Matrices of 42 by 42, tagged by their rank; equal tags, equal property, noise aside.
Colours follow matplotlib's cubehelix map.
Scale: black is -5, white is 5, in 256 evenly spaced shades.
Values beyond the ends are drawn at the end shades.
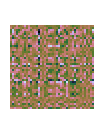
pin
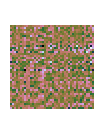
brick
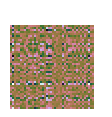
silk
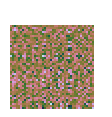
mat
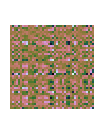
pin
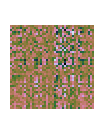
pin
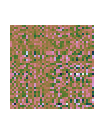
pin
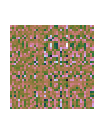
pin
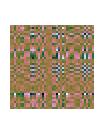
silk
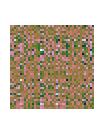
pin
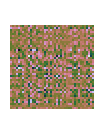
brick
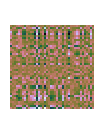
silk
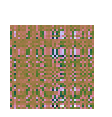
silk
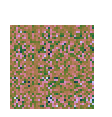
mat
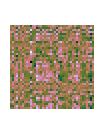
pin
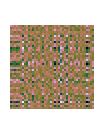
silk
